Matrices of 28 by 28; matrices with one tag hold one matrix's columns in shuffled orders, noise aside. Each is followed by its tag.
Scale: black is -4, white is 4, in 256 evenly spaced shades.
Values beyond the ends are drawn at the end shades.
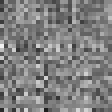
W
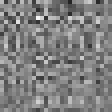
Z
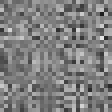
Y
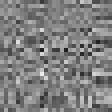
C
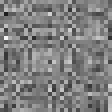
Y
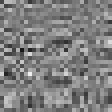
C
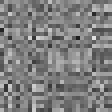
Y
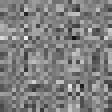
Y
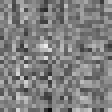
W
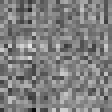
W
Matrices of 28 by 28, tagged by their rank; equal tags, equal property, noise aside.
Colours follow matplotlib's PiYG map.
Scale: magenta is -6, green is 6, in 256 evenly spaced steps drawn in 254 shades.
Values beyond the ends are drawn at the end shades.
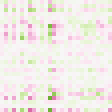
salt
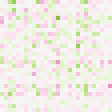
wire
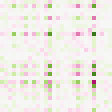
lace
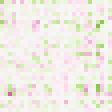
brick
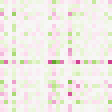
salt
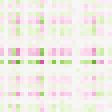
lace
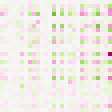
lace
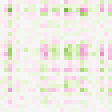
lace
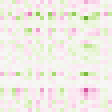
salt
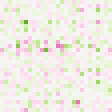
brick
